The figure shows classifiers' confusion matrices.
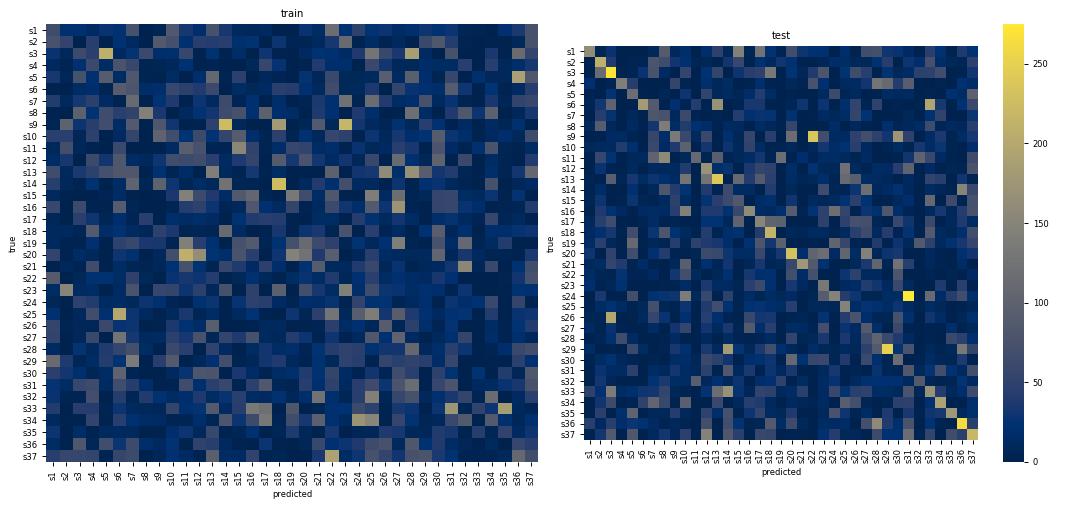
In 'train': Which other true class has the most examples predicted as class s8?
s3
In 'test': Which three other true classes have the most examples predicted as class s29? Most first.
s4, s16, s28
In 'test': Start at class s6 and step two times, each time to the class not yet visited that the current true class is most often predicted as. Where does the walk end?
s14
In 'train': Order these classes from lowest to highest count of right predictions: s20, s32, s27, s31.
s32, s31, s27, s20
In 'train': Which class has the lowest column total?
s33
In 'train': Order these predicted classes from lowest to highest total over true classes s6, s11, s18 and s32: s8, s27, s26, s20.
s26, s8, s20, s27
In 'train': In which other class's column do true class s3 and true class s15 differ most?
s5
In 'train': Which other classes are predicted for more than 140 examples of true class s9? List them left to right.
s14, s18, s23
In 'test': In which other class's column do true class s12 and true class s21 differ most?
s25
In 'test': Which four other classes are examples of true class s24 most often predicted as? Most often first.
s31, s10, s33, s23
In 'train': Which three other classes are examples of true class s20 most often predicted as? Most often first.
s11, s12, s19
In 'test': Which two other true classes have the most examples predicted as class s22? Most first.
s9, s20
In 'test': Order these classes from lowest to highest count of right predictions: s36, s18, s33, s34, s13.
s33, s34, s18, s13, s36
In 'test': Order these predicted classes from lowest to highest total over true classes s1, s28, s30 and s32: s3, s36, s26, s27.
s26, s3, s36, s27
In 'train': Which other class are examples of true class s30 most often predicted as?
s6
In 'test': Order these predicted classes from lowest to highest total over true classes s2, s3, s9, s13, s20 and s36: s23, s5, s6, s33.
s6, s5, s33, s23
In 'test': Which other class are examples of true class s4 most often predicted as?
s28
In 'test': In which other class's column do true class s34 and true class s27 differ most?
s7
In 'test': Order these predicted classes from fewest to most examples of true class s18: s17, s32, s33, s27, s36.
s32, s36, s17, s27, s33
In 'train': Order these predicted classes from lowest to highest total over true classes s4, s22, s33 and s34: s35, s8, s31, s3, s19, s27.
s8, s3, s27, s19, s35, s31
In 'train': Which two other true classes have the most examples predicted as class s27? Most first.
s16, s19
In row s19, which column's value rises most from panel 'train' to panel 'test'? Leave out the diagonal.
s5
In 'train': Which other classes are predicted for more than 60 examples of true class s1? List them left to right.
s7, s10, s13, s22, s37
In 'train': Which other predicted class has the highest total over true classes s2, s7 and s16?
s23
